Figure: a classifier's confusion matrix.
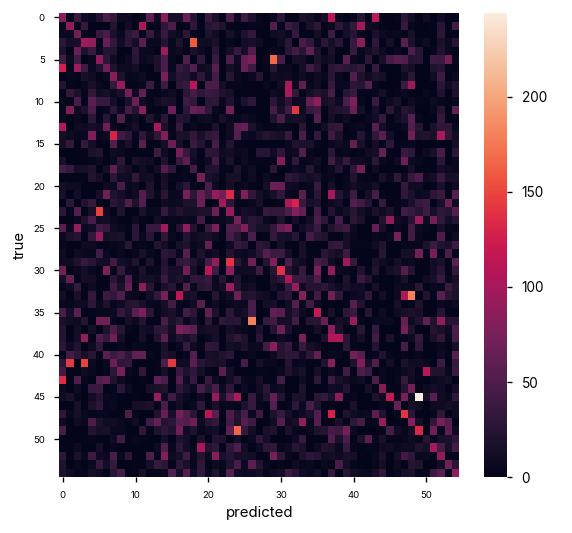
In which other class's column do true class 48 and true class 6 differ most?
0
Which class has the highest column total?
14
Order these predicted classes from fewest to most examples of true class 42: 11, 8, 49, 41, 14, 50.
49, 14, 11, 41, 8, 50
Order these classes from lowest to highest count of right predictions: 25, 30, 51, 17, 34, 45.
34, 17, 25, 51, 45, 30
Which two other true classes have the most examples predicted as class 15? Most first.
41, 11
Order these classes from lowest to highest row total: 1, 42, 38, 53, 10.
53, 42, 1, 10, 38
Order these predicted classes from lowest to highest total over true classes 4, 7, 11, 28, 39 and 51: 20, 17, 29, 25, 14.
25, 20, 17, 29, 14
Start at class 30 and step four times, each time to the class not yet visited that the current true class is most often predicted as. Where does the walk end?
5
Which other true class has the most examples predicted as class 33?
48
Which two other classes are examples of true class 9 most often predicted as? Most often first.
31, 11
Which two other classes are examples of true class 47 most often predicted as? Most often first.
37, 20
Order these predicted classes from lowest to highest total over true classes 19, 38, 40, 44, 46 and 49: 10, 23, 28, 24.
28, 10, 23, 24
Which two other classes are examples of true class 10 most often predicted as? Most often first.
35, 40
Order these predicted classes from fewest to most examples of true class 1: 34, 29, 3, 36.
36, 34, 3, 29
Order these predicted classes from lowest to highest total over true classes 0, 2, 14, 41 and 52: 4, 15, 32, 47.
32, 47, 4, 15
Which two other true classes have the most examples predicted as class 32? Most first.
11, 22
